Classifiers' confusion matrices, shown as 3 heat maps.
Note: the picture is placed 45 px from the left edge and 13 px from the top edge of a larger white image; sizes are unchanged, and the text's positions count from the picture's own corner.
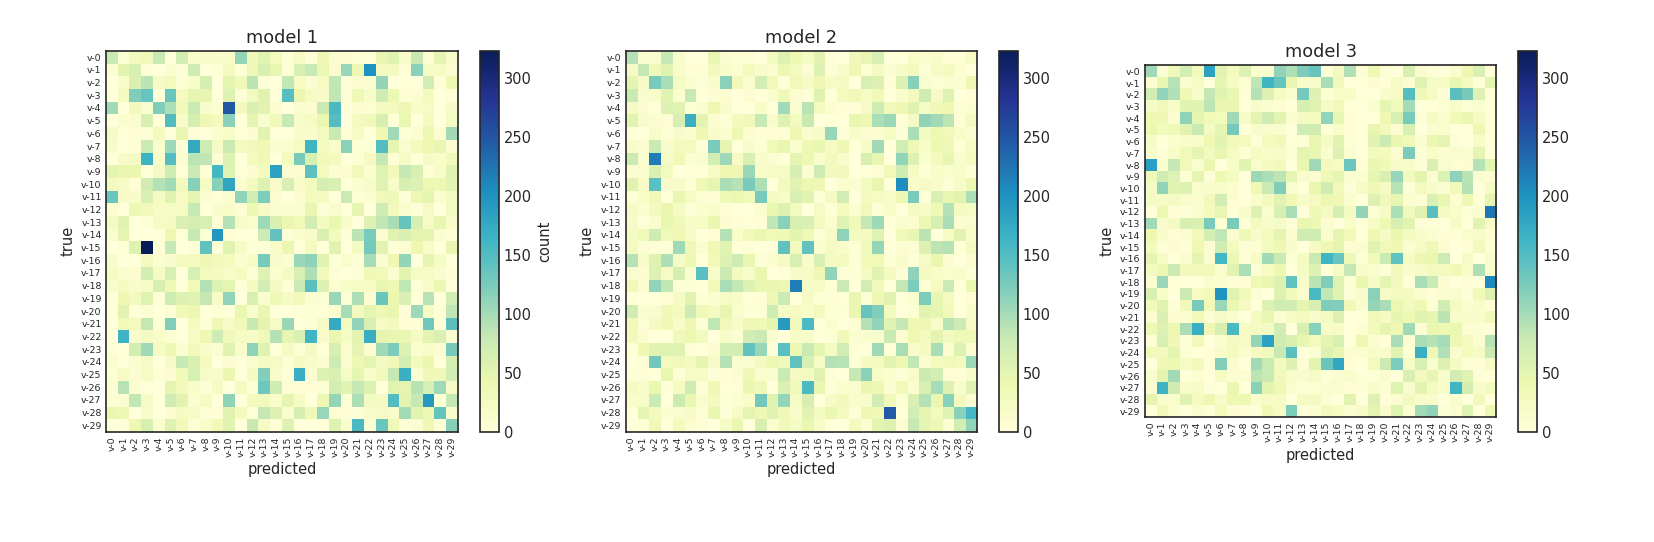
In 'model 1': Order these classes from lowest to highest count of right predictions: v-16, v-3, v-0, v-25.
v-0, v-16, v-3, v-25
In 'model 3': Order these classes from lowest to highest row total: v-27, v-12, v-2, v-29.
v-29, v-27, v-12, v-2
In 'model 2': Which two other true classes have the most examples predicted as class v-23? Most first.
v-10, v-8
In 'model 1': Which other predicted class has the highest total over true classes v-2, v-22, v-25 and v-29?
v-23
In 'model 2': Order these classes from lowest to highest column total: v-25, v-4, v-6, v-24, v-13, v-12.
v-6, v-12, v-4, v-25, v-24, v-13
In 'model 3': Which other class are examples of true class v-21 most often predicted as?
v-25
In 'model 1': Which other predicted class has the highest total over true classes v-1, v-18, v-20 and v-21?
v-22
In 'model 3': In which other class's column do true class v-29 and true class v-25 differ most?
v-16
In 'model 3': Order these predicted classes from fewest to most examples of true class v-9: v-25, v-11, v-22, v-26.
v-22, v-25, v-11, v-26
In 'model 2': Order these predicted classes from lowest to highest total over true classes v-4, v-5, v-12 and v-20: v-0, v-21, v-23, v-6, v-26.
v-23, v-6, v-0, v-26, v-21
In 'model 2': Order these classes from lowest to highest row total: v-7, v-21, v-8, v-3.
v-3, v-7, v-8, v-21
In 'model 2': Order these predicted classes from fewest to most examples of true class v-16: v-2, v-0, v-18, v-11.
v-11, v-18, v-2, v-0
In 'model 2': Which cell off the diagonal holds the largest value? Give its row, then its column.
v-28, v-22
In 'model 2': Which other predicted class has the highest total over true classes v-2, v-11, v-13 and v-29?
v-24
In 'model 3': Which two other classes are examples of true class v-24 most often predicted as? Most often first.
v-23, v-12
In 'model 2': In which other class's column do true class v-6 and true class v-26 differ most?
v-15
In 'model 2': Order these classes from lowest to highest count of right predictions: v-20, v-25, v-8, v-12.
v-12, v-25, v-8, v-20
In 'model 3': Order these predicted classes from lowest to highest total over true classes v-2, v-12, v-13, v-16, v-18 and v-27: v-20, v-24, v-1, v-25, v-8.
v-8, v-25, v-20, v-24, v-1
